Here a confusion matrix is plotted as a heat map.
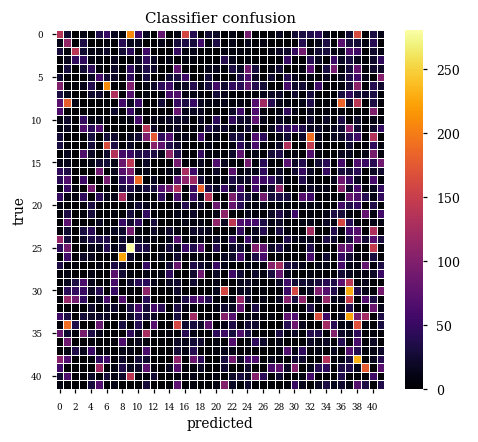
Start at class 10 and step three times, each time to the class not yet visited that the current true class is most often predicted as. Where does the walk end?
40
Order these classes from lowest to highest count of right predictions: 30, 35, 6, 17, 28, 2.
28, 35, 17, 2, 30, 6
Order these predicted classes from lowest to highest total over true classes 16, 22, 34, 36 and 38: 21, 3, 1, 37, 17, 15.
3, 21, 37, 17, 15, 1
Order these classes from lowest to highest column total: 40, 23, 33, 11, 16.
33, 16, 23, 11, 40
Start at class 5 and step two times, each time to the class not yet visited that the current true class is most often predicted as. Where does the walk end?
21
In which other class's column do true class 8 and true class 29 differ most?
1
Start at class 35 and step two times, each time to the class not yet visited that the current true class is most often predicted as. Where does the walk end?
37
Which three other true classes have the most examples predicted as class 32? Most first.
12, 13, 23
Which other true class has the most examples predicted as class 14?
18
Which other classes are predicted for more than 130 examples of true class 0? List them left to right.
9, 16, 38
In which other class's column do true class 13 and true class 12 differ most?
6
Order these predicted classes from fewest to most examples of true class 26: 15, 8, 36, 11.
11, 15, 36, 8
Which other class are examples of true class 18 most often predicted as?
15
